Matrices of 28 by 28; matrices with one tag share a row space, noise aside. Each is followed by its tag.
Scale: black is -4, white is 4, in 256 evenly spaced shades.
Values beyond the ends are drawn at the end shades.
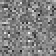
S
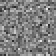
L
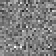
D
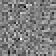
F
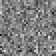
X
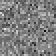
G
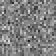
G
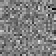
D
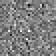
F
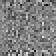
F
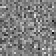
X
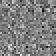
F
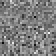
G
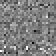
L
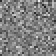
X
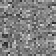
S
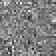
S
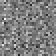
L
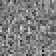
F
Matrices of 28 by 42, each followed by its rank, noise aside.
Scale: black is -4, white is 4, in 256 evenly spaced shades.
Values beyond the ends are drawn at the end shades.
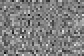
six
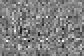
six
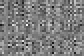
four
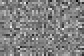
five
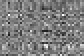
four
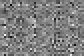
seven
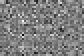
six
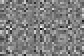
three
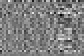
three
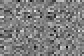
five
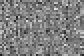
seven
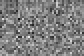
seven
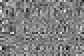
four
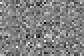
five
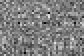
seven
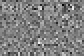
six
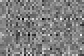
four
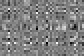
three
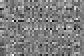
four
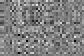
four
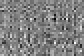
four
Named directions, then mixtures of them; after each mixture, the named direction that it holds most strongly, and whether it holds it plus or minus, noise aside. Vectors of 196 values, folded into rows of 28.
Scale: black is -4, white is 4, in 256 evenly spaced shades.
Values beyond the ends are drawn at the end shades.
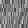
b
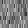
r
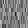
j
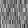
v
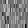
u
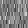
r, minus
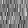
r, minus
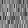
r, plus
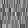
j, minus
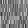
r, minus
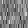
r, minus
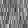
r, minus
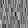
j, plus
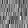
r, plus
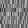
b, plus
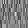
j, minus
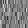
j, plus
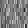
v, minus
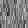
r, minus
